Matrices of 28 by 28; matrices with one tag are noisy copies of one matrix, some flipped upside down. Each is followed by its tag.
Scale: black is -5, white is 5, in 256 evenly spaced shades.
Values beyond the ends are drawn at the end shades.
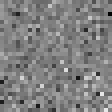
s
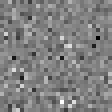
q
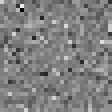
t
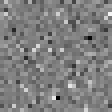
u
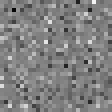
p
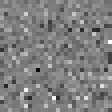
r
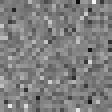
p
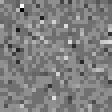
t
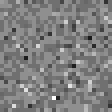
u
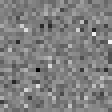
r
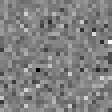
r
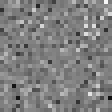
s
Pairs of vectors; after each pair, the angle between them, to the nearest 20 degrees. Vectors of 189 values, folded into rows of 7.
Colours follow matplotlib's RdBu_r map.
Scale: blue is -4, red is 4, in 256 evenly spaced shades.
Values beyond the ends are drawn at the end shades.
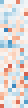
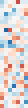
20 degrees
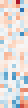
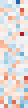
140 degrees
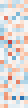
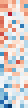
100 degrees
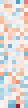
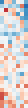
120 degrees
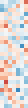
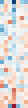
100 degrees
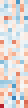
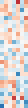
160 degrees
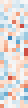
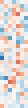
60 degrees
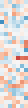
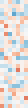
140 degrees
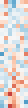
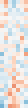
20 degrees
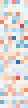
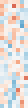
120 degrees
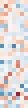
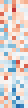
60 degrees
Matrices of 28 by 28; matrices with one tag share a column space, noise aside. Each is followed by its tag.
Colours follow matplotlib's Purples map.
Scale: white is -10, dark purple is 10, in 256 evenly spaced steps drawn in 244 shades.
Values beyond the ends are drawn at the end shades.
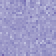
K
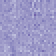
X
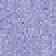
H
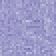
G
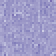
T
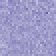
K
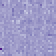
G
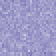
X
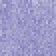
G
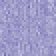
T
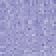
G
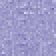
K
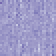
T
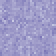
H
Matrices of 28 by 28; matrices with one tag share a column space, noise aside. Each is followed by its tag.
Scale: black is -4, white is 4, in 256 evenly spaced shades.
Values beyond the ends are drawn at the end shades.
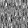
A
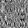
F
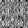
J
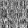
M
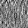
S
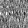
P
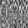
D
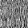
J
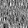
A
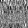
D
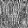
S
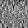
D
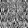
F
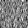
J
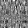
D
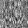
M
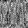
S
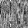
S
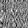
F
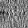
P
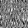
F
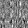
M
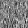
M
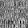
M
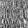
M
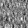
A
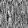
S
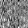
J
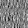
A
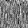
S
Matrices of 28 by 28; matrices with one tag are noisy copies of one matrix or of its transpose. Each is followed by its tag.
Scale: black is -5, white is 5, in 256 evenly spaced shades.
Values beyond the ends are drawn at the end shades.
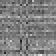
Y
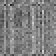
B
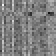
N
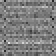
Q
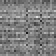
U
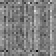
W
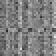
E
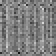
Q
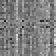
Y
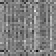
W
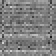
W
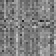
Y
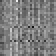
U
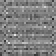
Q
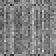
B
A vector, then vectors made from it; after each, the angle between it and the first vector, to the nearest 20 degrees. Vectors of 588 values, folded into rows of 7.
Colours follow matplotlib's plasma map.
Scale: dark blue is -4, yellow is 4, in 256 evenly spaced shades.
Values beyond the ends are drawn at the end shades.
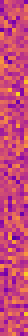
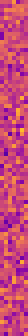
100 degrees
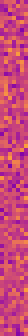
80 degrees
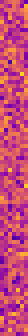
60 degrees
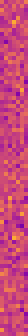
140 degrees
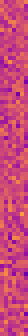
160 degrees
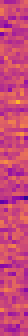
120 degrees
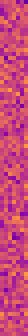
40 degrees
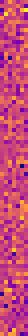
100 degrees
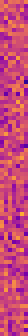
140 degrees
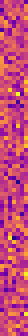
20 degrees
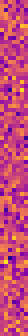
120 degrees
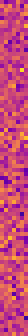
80 degrees
